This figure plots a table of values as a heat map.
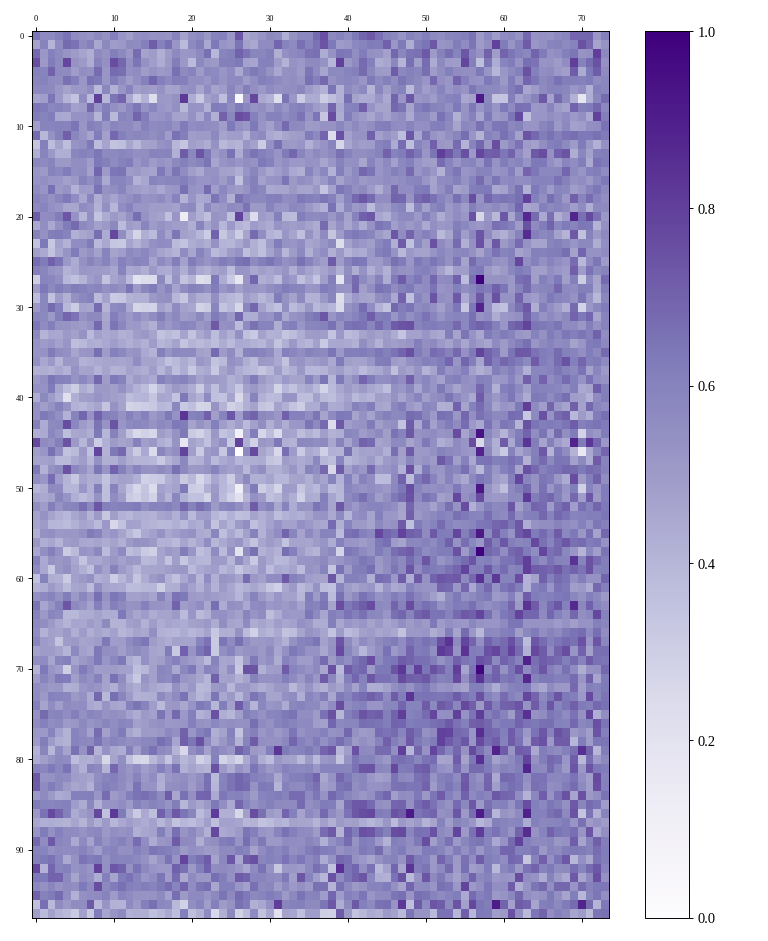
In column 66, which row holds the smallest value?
46
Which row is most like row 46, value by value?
7
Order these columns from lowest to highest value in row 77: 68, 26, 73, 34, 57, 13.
26, 13, 34, 73, 68, 57
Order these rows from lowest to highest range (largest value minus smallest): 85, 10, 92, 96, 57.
10, 85, 92, 96, 57
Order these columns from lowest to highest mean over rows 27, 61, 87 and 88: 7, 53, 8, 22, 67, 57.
22, 7, 8, 53, 67, 57
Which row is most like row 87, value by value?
37
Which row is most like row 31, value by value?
0
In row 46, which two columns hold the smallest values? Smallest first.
26, 70
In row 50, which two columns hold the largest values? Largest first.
57, 48
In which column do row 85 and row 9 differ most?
63
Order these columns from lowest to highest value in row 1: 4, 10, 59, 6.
10, 6, 4, 59
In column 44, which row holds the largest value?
55
